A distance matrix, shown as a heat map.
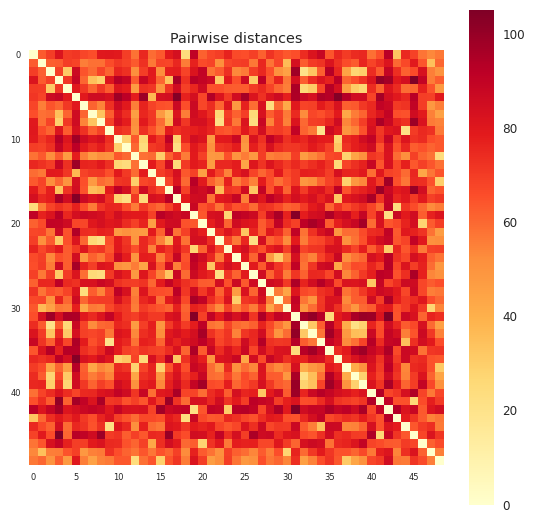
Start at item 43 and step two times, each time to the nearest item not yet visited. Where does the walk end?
0
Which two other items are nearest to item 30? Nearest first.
47, 1
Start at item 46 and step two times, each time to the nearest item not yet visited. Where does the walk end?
14
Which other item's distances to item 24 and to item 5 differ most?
29
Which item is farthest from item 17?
5
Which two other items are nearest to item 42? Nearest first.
19, 23
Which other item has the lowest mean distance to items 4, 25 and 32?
2
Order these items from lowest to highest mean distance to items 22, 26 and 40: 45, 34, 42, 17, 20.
20, 34, 42, 17, 45
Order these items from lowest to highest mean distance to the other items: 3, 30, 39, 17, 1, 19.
30, 1, 39, 3, 17, 19
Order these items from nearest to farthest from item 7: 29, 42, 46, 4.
4, 29, 46, 42
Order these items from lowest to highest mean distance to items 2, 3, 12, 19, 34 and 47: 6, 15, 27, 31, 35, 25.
15, 6, 25, 27, 35, 31
